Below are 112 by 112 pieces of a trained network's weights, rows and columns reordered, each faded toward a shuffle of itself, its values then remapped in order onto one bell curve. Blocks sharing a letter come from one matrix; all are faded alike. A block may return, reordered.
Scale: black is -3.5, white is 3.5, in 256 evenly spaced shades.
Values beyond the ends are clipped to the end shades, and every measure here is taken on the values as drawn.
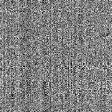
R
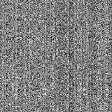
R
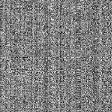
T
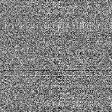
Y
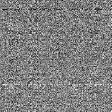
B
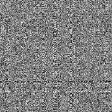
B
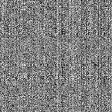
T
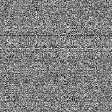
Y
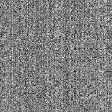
R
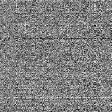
Y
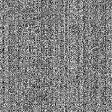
T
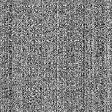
T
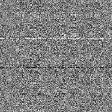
B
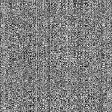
R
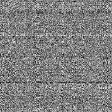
Y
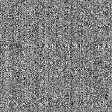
R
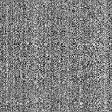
R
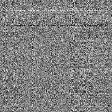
B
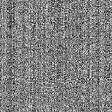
T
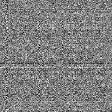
Y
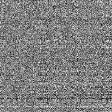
Y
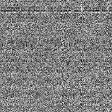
Y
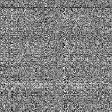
Y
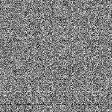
B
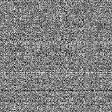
Y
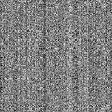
T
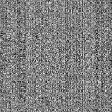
T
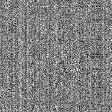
R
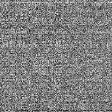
Y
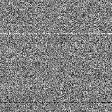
B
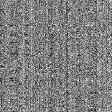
R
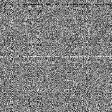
B
